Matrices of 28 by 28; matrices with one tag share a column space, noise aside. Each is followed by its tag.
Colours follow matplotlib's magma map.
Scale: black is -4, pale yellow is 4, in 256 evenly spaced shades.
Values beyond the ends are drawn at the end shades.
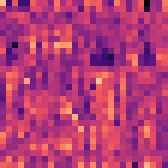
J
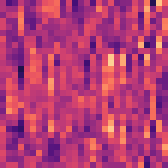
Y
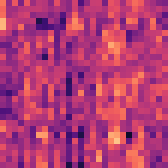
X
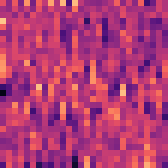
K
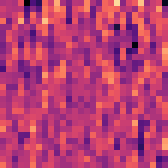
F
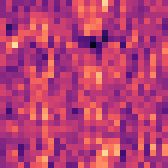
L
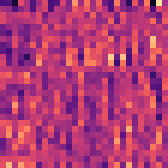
J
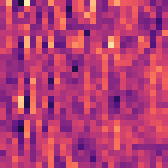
Y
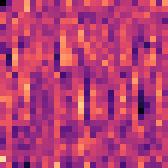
J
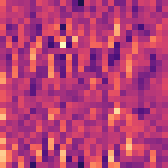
L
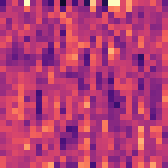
J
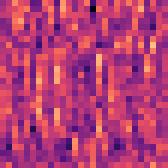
Y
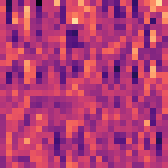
F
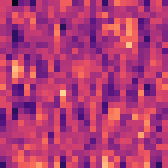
K
